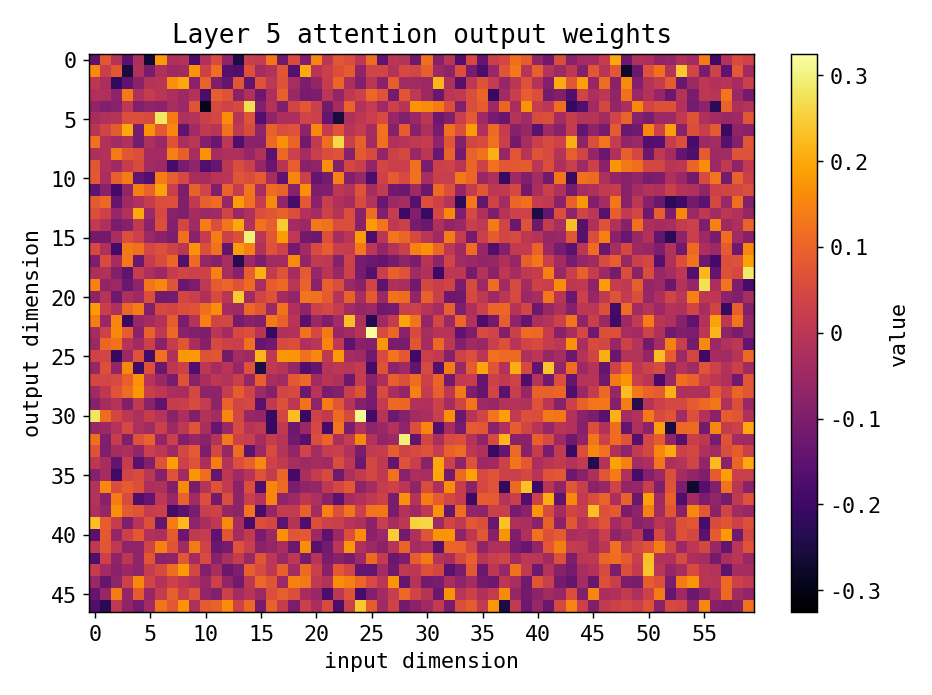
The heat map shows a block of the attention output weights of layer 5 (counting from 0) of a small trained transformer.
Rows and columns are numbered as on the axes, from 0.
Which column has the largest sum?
17
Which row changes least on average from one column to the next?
5
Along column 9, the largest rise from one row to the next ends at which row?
1
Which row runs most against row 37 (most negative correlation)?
13
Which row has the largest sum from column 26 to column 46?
39
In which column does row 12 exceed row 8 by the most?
16
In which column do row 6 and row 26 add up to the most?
3
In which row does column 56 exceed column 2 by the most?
34
